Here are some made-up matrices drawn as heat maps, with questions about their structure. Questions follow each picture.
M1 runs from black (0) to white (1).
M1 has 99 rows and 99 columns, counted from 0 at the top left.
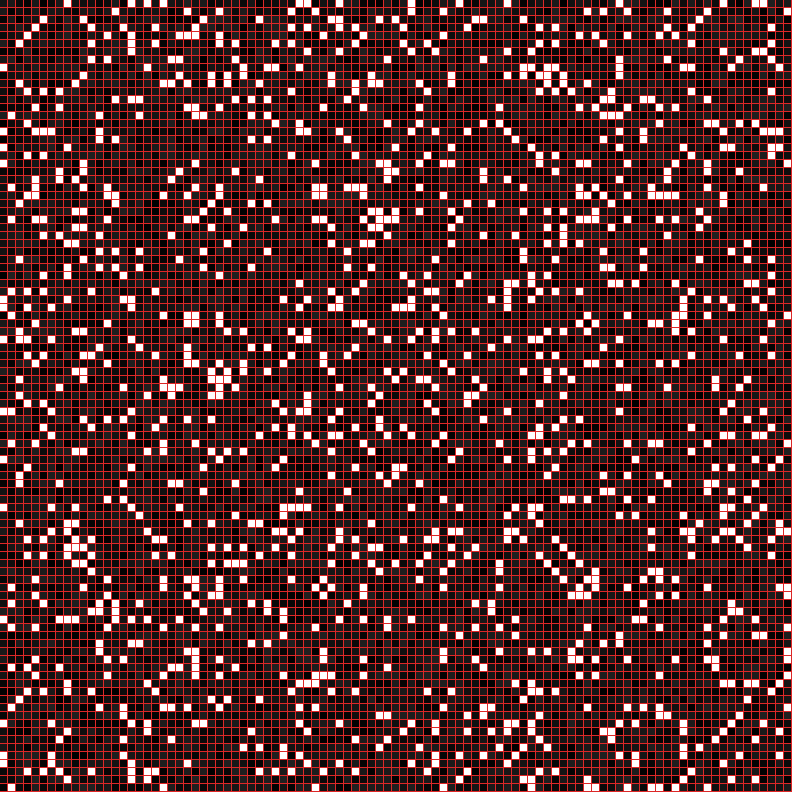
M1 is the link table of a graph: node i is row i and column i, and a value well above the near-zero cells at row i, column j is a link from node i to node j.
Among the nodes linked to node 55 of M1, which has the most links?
node 24
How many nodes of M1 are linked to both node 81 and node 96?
1
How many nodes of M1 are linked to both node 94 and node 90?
8
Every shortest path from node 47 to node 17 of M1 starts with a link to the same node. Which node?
node 59
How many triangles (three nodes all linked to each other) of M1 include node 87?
7
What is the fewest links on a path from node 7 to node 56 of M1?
3
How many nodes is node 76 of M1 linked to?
10
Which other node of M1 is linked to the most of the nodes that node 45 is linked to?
node 72
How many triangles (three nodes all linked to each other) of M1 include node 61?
5
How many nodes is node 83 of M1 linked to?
10
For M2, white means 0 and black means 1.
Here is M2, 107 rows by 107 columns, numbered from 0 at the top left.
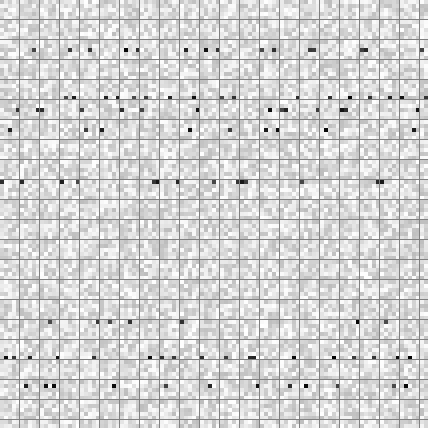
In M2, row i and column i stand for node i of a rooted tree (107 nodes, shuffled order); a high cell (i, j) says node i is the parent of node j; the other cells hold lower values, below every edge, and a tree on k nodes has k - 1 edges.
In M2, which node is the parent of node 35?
27
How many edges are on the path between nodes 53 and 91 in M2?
4
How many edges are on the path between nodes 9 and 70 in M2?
2
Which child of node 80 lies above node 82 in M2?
24
